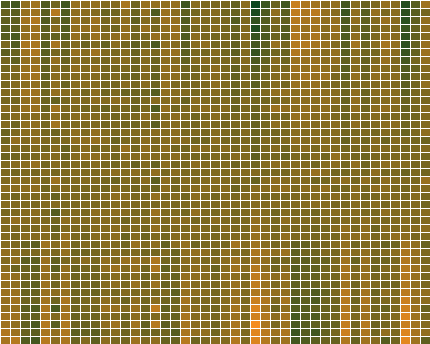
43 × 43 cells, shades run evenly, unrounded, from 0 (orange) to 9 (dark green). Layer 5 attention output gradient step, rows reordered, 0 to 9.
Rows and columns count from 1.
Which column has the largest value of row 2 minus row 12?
26
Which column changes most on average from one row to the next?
16
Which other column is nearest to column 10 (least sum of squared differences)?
8
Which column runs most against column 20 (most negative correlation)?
22
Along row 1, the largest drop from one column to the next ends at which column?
30
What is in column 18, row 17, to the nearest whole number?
4
